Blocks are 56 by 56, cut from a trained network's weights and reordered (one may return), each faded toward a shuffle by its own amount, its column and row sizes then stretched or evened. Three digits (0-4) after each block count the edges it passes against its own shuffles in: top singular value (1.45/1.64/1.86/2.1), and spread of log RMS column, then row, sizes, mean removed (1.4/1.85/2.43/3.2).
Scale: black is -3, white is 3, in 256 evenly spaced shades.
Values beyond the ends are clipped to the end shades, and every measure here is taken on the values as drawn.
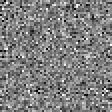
0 0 1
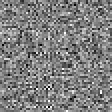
3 1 1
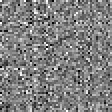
2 2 1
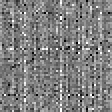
3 2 1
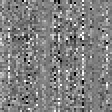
1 4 0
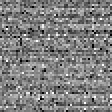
2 0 1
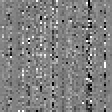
1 4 0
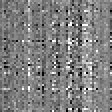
3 4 2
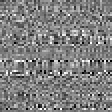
4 0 4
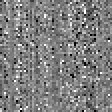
0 3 0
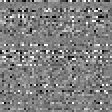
0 1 4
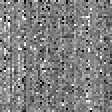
1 3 1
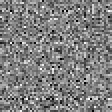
2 1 1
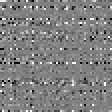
1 3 4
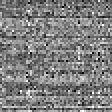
3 1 1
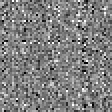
1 3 1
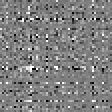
1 3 4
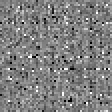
0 1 2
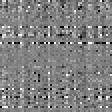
4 1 4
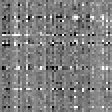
3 3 3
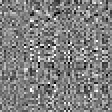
4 3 1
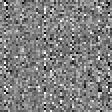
0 3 0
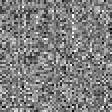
2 1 1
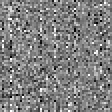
1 3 0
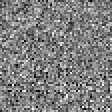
0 0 1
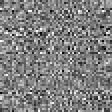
3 0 3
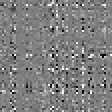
2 4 3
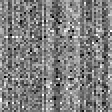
4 0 0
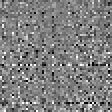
1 3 3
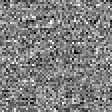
2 0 2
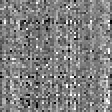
3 2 2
